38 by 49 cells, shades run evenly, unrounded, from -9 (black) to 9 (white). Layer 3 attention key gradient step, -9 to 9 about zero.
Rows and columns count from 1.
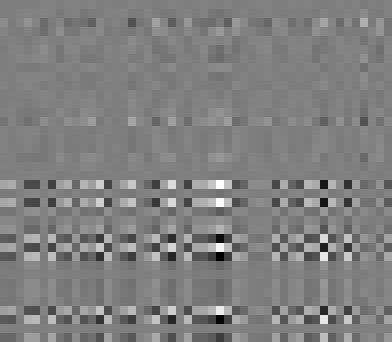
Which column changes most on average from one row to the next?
28
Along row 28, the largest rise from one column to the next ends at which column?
42
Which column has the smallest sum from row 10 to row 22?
41
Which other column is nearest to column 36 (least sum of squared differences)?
40
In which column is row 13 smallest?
46
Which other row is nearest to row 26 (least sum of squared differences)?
25
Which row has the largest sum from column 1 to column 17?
21
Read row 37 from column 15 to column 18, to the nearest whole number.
0 0 0 0
